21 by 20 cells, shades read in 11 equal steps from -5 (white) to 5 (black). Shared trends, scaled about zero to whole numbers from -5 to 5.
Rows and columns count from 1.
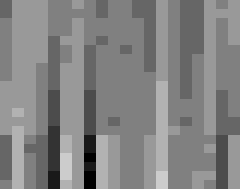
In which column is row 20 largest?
8
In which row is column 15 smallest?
15
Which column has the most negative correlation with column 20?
1
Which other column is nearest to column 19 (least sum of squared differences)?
4
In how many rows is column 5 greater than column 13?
13
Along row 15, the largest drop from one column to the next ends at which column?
6
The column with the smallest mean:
14
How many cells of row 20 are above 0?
5
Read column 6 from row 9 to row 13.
-1 -1 -1 -1 -1
